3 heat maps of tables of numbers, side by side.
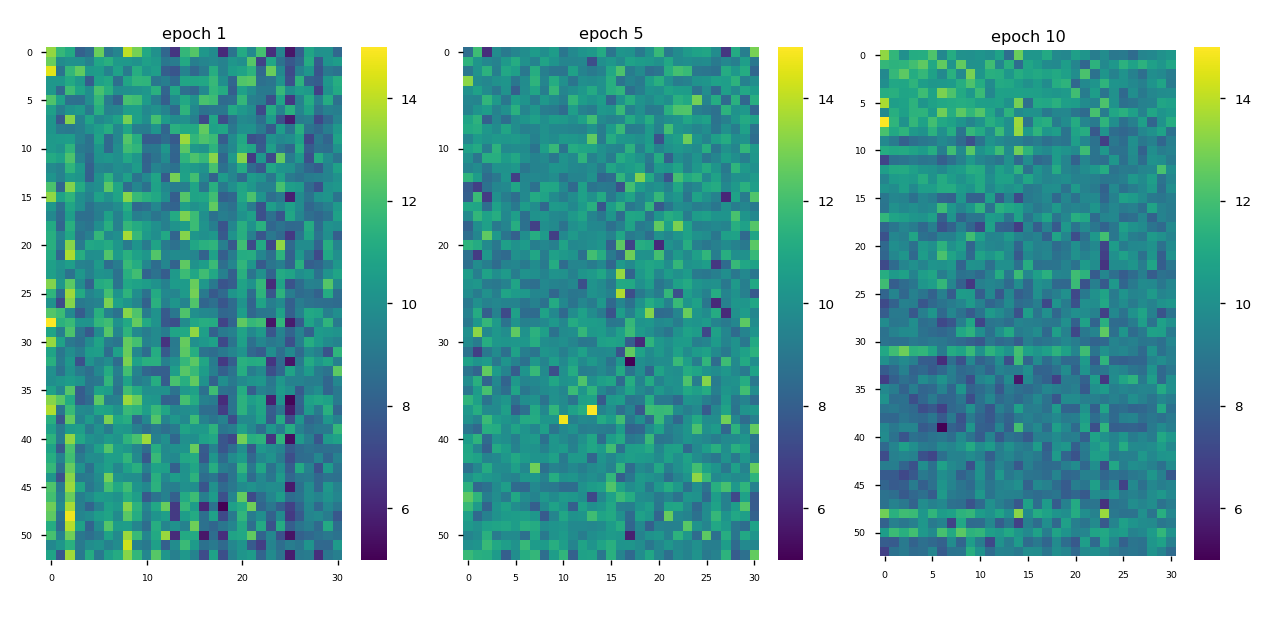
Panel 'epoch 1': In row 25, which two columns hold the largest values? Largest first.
2, 15
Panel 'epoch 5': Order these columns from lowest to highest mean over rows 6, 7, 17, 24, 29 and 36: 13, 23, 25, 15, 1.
25, 15, 13, 23, 1
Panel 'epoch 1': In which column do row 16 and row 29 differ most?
17
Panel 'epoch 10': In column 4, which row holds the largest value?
1
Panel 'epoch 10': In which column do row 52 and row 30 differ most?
9
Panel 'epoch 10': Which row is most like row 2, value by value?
31
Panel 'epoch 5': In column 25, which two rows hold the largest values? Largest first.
34, 50
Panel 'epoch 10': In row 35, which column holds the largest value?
29
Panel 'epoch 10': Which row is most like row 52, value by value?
11
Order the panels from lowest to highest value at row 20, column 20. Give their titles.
epoch 5, epoch 10, epoch 1
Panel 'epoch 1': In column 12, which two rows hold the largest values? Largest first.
50, 47
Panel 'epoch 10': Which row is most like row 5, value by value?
48
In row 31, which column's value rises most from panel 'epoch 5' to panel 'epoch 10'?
1
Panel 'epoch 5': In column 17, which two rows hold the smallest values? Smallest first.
32, 50
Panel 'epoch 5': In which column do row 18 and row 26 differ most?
26
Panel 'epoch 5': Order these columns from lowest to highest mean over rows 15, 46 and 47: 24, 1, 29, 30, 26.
30, 24, 26, 29, 1
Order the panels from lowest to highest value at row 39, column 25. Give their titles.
epoch 10, epoch 5, epoch 1
